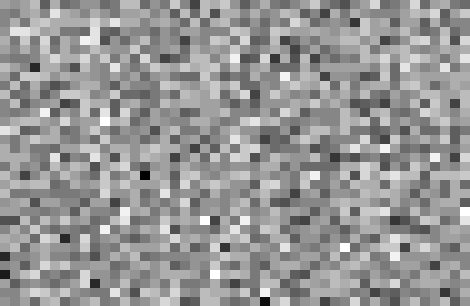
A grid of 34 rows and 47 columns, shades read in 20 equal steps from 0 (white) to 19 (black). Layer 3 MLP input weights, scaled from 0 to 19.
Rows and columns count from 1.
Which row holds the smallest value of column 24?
7
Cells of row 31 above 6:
31
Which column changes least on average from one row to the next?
16
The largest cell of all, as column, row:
15, 20
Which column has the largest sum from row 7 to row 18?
46
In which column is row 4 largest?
12
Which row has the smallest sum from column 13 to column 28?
21
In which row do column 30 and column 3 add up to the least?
4
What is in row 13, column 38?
6
